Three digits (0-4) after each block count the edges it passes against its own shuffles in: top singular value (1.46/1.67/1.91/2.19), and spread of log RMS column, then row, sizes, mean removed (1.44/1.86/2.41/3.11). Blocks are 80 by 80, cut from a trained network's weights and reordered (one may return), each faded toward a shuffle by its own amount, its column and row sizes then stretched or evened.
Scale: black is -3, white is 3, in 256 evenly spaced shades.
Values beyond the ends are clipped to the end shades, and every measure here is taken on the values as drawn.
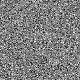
0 0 1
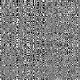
4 4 3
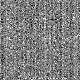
2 0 1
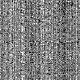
4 2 2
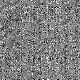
0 1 1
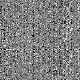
1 2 2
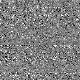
0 0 3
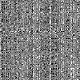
4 3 3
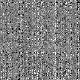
2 3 2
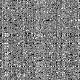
2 0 3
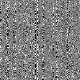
2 4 0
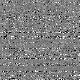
0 1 4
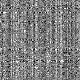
4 1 3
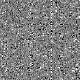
1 2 1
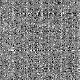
2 0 3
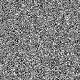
1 0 0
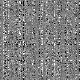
2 4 2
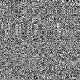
2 0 1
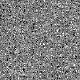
0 3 0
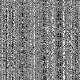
4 4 0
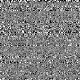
2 1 4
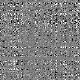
0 4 4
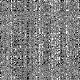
3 3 2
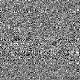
2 0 3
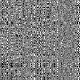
4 4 1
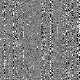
2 4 0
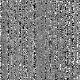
1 4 0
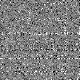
2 1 3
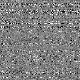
1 1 4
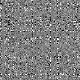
1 4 3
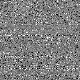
0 1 3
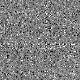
0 1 2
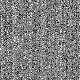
1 1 0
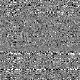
2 1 4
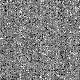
0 0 0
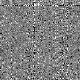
2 3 2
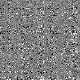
0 3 3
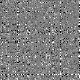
1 3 3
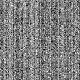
4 0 0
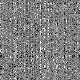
2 3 2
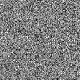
2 0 0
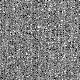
0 0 0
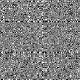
4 1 3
